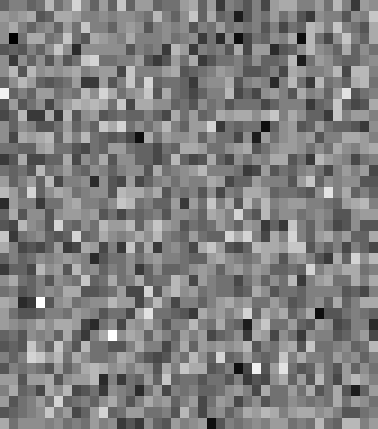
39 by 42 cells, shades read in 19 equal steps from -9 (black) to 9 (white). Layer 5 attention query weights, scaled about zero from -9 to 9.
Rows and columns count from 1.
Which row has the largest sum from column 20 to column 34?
11
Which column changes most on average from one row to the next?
27
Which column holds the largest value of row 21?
7
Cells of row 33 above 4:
4
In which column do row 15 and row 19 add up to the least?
1
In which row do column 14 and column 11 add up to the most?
10
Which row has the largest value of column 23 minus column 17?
16
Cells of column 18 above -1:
21
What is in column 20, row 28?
-4
